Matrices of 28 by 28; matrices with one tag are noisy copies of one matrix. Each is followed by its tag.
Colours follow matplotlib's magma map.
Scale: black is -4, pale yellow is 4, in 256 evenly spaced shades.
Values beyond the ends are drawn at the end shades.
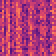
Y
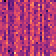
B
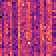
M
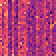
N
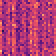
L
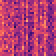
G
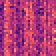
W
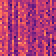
N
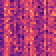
W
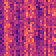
W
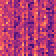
G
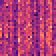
M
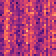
W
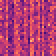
B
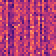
B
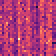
M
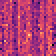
M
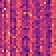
Y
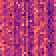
G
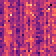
W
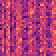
Y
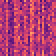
B
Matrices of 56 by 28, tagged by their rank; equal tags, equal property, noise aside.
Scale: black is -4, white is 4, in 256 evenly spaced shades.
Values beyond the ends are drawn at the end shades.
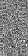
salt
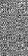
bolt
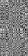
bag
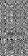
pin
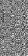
bolt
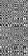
bag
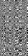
pin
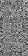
salt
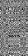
pin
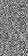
salt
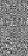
bolt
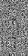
salt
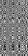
bag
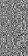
bolt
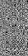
salt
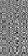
bag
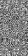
salt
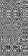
pin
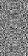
bolt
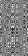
bag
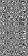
pin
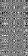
bag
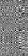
pin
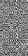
salt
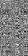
bolt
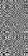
bag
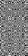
bag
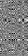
bag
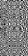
pin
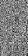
salt
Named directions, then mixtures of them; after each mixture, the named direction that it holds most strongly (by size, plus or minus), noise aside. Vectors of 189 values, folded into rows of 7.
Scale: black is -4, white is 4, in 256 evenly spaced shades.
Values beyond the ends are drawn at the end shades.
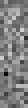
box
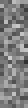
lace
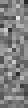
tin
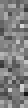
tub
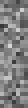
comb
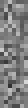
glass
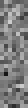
box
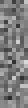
tin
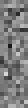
box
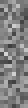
glass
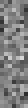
lace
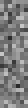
tub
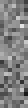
tub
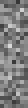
comb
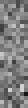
tub
